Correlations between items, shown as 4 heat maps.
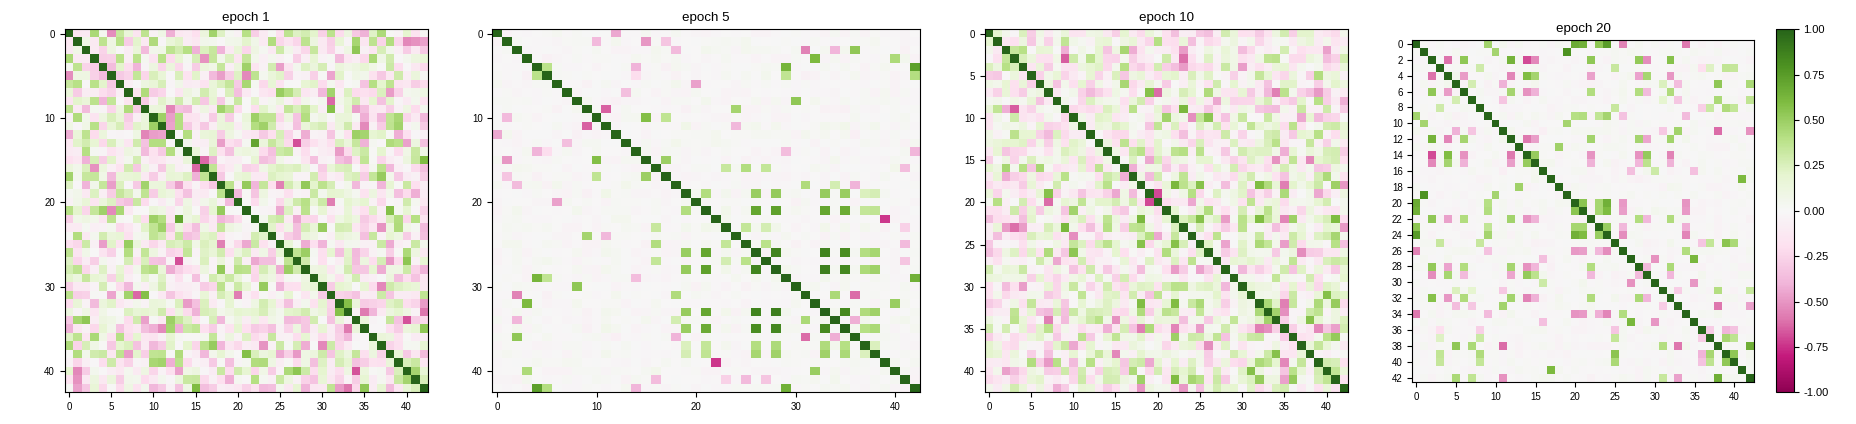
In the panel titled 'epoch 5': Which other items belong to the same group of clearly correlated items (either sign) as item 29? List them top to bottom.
4, 5, 14, 42
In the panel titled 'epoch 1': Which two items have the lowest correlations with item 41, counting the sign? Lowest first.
1, 19
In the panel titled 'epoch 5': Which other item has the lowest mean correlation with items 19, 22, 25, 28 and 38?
39
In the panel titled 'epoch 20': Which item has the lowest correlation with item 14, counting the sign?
2
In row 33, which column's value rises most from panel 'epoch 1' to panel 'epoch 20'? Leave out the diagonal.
35
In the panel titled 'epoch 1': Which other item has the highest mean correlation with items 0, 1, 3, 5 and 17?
36
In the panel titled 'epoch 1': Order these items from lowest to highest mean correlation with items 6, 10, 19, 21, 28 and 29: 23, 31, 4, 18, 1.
31, 23, 4, 1, 18
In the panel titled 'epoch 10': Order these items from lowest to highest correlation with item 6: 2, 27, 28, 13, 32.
32, 28, 13, 2, 27
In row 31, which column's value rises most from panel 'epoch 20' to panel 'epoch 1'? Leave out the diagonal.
9
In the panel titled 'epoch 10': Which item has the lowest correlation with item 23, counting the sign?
3
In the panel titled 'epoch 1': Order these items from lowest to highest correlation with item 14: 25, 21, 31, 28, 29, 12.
28, 31, 29, 21, 25, 12
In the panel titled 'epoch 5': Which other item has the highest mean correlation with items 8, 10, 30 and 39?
15
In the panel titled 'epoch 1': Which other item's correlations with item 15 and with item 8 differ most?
42
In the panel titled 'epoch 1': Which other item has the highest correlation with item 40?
27
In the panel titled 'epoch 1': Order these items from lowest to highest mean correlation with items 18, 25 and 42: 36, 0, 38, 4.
38, 4, 36, 0
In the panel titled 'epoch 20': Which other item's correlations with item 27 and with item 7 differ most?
35
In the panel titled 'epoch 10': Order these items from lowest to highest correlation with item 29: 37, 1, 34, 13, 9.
9, 37, 1, 13, 34
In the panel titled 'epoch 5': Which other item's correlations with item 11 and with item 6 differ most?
9
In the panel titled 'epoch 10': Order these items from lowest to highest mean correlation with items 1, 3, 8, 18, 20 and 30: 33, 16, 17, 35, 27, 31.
35, 27, 16, 31, 17, 33
